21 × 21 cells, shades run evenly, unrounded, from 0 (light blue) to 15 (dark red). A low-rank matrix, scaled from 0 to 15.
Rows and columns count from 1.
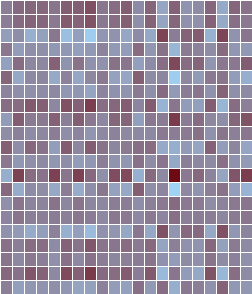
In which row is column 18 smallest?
3
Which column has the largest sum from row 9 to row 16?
15
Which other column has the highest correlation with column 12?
1
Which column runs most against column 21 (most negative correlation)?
12
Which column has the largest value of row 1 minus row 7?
8
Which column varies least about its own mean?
9
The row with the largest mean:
13
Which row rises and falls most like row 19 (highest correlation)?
11
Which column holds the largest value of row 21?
19
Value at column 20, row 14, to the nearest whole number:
4
